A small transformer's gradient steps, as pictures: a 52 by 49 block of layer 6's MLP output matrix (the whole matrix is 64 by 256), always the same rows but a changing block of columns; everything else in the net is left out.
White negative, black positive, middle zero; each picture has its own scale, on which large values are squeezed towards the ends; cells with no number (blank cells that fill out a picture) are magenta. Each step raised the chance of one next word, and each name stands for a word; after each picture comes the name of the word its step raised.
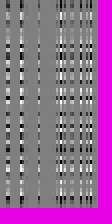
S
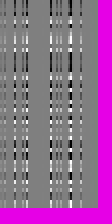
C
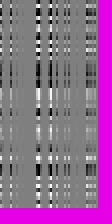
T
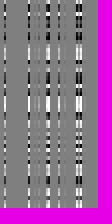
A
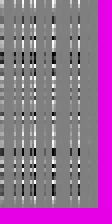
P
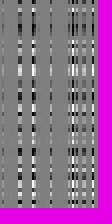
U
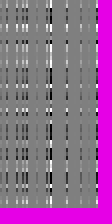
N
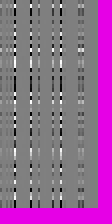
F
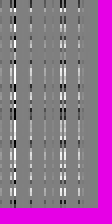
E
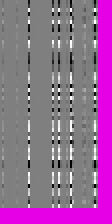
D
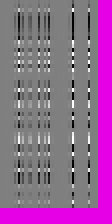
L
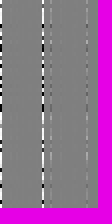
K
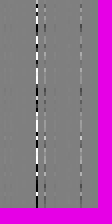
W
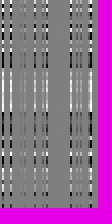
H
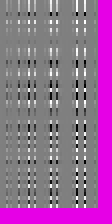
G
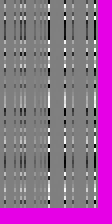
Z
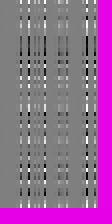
P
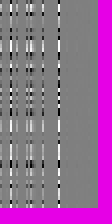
D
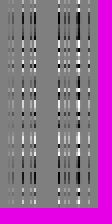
L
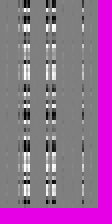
E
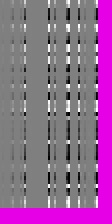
N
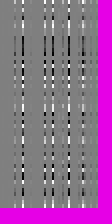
P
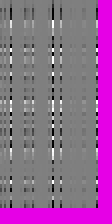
F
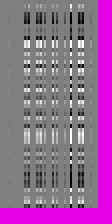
L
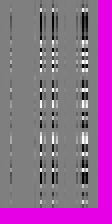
L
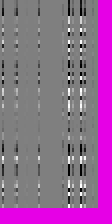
T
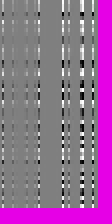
G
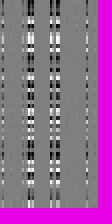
C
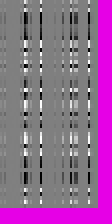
L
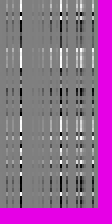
W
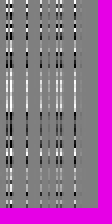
H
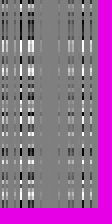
U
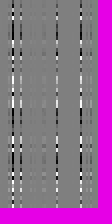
Z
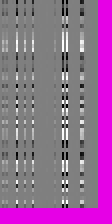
C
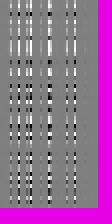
G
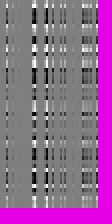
N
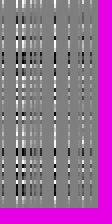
P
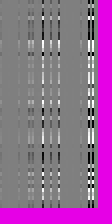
Z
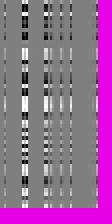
A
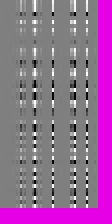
G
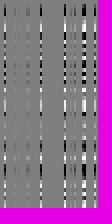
T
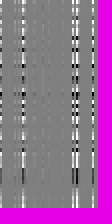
K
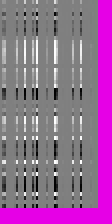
W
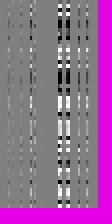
A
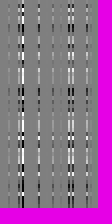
W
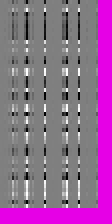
U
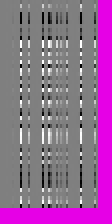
L
